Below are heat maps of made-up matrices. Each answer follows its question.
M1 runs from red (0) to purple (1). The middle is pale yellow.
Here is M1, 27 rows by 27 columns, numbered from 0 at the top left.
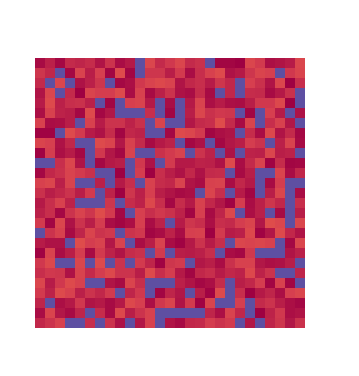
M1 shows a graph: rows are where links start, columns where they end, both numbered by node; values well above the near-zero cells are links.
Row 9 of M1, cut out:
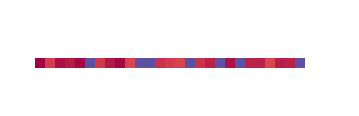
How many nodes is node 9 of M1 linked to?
7
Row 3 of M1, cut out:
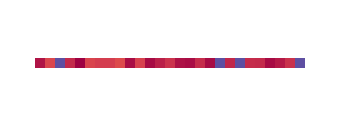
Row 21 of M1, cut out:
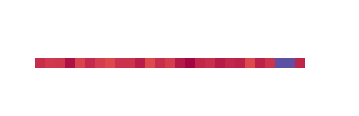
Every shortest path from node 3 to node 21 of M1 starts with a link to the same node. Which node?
node 18
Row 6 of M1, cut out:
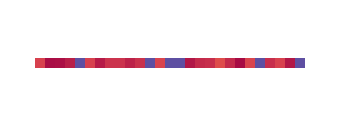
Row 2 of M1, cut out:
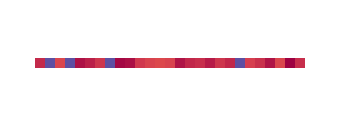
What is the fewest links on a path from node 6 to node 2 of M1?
3
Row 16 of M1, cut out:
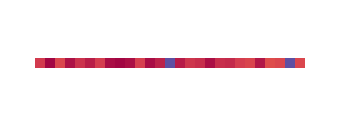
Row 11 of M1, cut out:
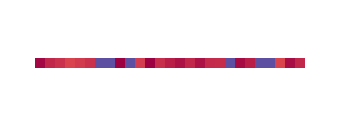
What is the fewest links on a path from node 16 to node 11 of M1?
3
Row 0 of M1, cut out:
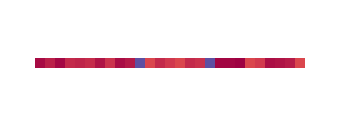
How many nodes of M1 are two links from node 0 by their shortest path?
5
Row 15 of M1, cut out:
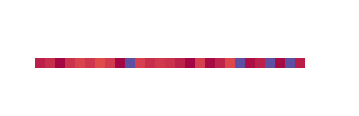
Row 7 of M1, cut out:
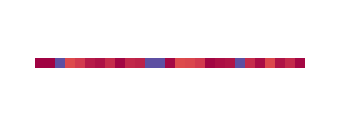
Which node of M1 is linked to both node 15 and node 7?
node 20
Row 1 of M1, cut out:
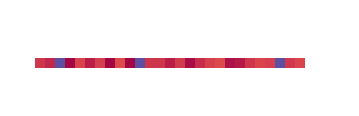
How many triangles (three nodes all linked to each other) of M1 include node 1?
0
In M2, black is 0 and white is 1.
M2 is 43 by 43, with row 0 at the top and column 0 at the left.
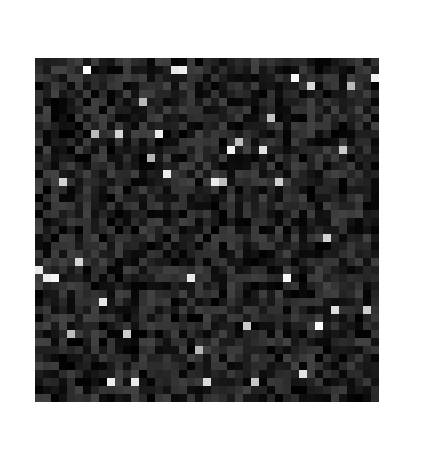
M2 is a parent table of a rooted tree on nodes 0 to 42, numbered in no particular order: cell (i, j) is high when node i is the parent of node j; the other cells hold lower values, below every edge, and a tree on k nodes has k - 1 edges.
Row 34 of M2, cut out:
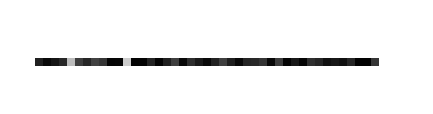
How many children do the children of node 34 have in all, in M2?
3
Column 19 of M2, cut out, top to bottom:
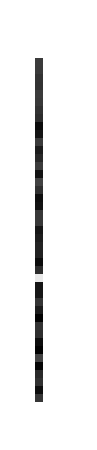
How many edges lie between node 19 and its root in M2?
2
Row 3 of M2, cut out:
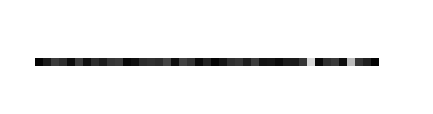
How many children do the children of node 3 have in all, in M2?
3
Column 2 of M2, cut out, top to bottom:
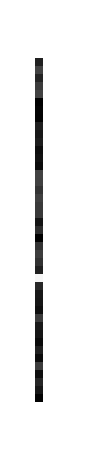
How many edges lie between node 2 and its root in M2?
2
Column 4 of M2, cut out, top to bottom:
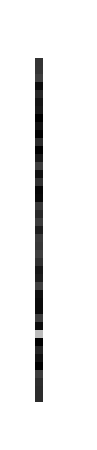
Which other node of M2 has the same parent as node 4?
11
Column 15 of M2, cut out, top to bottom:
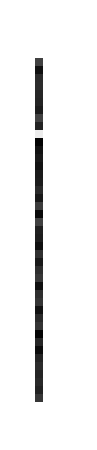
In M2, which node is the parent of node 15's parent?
40
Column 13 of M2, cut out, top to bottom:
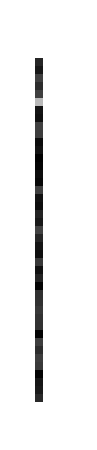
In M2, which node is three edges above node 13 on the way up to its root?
10
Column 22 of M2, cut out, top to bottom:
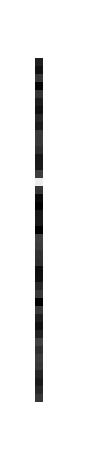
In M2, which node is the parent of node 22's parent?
9
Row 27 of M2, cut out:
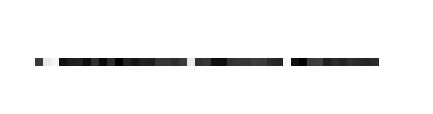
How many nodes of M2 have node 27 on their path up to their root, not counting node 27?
11
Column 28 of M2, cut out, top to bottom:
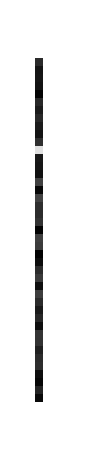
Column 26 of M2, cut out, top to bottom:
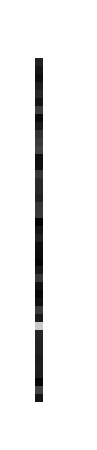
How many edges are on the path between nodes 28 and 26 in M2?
6
